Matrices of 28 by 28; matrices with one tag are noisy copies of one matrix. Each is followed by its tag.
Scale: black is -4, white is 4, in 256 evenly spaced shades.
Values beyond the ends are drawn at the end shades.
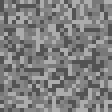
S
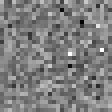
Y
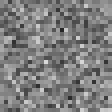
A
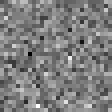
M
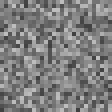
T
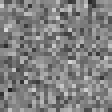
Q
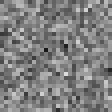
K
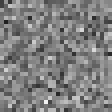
A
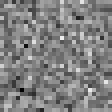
S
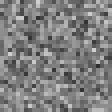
Y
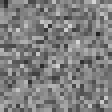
K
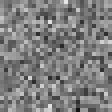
K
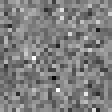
K
